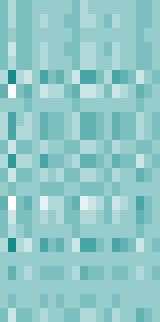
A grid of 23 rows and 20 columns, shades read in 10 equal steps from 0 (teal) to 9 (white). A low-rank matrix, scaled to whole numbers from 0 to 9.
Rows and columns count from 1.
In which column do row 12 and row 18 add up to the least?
2
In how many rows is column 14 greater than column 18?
10
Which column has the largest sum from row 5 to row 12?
18
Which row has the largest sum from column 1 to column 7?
15
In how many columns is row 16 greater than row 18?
11
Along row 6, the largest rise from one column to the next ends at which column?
3
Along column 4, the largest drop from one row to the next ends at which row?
7
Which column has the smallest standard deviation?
5
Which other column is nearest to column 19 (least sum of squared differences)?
9
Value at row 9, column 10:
6
